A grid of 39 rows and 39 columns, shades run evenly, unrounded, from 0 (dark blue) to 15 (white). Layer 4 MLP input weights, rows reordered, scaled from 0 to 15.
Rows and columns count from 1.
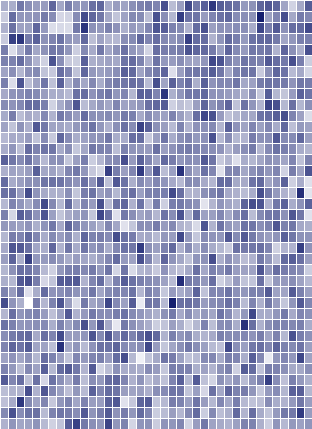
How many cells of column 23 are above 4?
34
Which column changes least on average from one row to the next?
30
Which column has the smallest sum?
38
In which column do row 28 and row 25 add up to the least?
14
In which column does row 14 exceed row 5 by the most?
39
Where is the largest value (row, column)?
28, 4
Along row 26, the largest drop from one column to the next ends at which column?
23
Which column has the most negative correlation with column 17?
10
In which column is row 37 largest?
16
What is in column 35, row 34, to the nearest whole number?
7
